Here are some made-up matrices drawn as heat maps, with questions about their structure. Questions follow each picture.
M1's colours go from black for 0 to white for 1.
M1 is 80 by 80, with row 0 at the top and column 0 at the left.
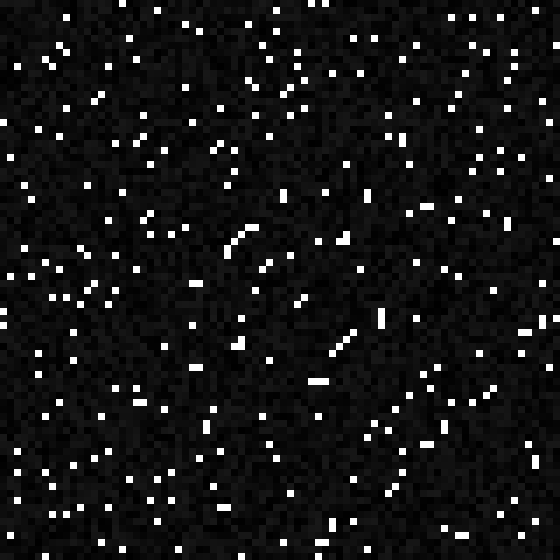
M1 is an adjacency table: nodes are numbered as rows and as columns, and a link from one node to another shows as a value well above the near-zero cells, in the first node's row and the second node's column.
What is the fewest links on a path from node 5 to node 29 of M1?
3
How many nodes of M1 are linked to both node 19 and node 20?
1
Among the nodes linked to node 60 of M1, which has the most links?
node 63
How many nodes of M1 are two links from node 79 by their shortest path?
9
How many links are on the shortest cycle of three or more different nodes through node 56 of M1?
4
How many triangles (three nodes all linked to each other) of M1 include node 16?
1
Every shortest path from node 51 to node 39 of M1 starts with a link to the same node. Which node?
node 10
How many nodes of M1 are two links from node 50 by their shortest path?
6
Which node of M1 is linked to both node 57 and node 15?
node 64
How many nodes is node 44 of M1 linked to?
2
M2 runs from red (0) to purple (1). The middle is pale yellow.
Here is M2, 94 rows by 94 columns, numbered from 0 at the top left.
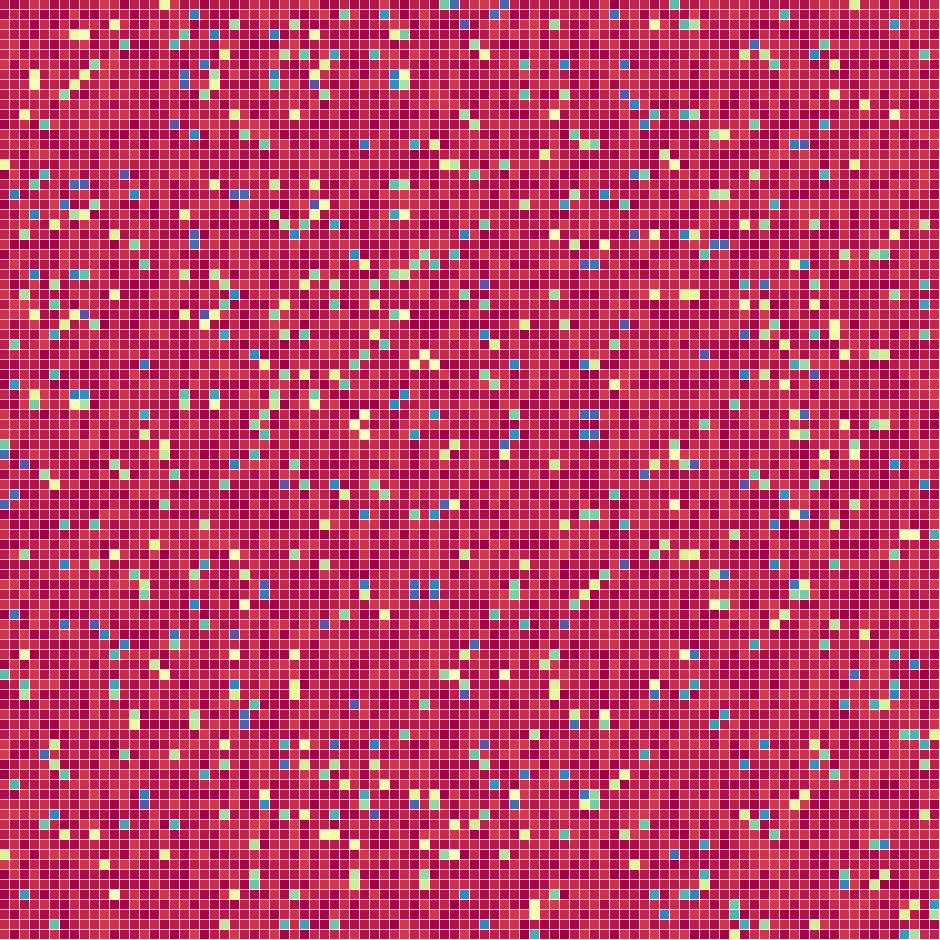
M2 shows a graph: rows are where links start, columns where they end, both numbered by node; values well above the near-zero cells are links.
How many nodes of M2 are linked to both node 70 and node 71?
0
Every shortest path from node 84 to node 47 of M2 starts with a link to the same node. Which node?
node 25
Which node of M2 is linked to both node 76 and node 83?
node 33
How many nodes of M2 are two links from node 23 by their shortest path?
10
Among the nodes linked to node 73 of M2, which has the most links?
node 40
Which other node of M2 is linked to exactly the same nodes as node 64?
node 4
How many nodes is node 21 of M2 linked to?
8
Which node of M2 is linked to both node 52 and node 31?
node 20
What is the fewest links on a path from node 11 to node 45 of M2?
5
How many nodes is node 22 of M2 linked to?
9
